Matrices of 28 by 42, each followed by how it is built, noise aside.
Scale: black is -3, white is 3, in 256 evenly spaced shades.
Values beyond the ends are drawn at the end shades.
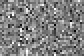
uneven columns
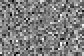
repeating rows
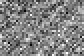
Hankel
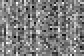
blocks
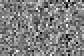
uneven columns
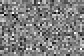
low rank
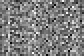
repeating rows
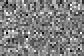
low rank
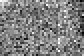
smooth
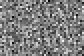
repeating rows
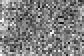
smooth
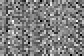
repeating rows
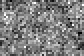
smooth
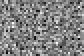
repeating rows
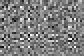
low rank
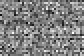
blocks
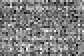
blocks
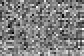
blocks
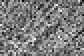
Hankel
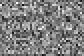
blocks
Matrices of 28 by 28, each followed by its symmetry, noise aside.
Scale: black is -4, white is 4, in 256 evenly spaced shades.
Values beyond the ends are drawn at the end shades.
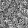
symmetric.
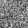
no symmetry.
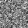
no symmetry.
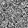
symmetric.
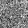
symmetric across the other diagonal.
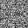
mirrored top to bottom.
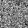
no symmetry.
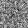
symmetric across the other diagonal.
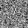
no symmetry.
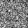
symmetric across the other diagonal.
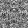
mirrored left to right.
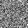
no symmetry.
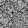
symmetric.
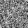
symmetric.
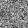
mirrored top to bottom.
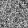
symmetric across the other diagonal.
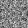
mirrored top to bottom.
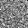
symmetric across the other diagonal.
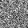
symmetric.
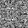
mirrored top to bottom.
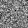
no symmetry.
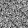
symmetric.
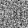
mirrored top to bottom.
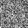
symmetric across the other diagonal.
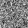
no symmetry.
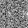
mirrored top to bottom.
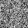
no symmetry.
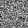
no symmetry.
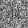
mirrored top to bottom.
